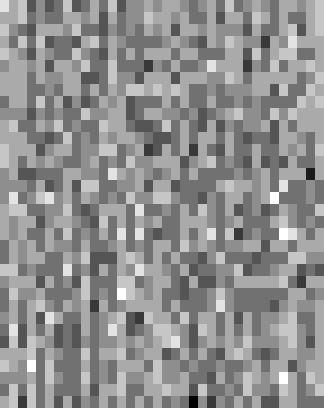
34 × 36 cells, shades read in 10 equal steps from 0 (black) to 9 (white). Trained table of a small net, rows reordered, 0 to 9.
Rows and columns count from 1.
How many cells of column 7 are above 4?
15
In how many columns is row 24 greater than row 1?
13
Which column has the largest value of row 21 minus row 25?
21
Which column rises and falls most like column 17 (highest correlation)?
18
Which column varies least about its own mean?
2
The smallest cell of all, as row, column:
34, 22
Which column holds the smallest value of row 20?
27
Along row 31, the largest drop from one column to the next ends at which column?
5
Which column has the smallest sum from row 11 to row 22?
17
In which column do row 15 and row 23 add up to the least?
35
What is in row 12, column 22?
4
